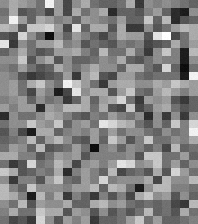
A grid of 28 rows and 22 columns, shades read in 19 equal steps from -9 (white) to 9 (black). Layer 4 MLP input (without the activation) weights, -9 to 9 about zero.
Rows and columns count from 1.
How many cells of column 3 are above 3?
1
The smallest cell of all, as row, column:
5, 19
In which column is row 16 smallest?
12
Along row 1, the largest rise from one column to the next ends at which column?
16
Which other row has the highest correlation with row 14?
7
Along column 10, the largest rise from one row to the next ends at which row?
15
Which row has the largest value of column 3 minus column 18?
21
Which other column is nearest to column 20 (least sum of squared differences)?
13
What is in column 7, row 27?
-3
